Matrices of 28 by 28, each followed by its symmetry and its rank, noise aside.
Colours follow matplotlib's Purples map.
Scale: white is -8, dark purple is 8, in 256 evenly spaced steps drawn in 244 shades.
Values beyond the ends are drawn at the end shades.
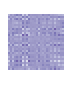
no symmetry, rank two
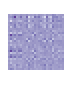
antisymmetric, rank two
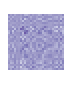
symmetric, rank three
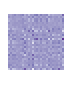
antisymmetric, rank two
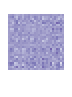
no symmetry, rank three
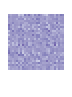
antisymmetric, rank four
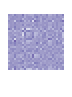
symmetric, rank four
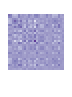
symmetric, rank two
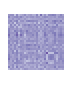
no symmetry, rank four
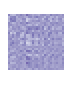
no symmetry, rank three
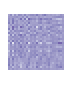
no symmetry, rank three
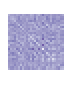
symmetric, rank four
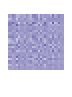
antisymmetric, rank two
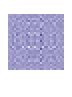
antisymmetric, rank two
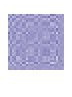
symmetric, rank two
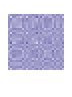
symmetric, rank two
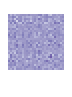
no symmetry, rank four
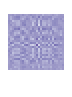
no symmetry, rank two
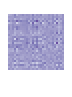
no symmetry, rank three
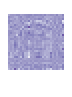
no symmetry, rank four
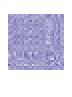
no symmetry, rank four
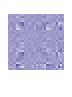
antisymmetric, rank two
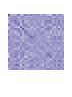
symmetric, rank three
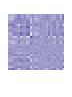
symmetric, rank two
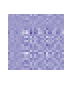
no symmetry, rank two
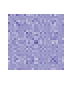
symmetric, rank three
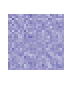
no symmetry, rank three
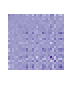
symmetric, rank two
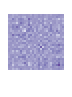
symmetric, rank four
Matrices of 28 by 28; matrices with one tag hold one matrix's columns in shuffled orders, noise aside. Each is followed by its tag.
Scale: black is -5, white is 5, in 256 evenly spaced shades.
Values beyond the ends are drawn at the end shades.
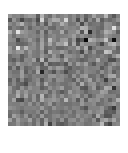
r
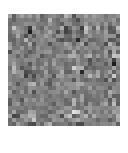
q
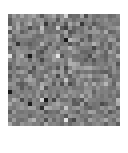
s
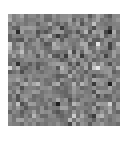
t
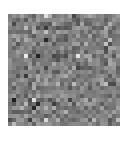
s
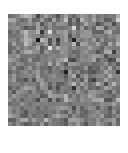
r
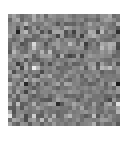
t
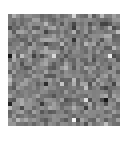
s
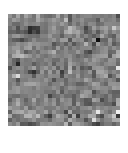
q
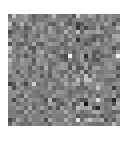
s
